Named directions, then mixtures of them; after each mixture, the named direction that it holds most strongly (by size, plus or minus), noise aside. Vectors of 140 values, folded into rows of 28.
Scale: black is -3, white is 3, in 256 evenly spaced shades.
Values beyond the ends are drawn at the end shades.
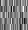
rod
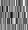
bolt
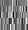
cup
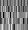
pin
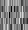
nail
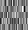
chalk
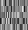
chalk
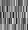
bolt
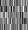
rod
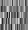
pin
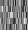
bolt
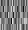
rod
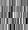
cup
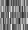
nail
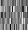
rod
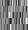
cup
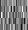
cup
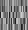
nail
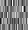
chalk
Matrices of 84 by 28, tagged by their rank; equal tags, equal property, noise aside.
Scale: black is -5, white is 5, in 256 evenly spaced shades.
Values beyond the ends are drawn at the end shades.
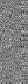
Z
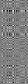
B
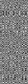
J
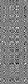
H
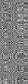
Z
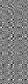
H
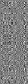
J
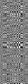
H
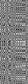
H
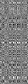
H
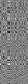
H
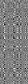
H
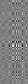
B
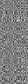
J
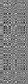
H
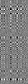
B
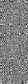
J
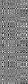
H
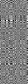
H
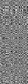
J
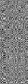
J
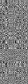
Z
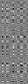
B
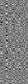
Z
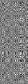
Z
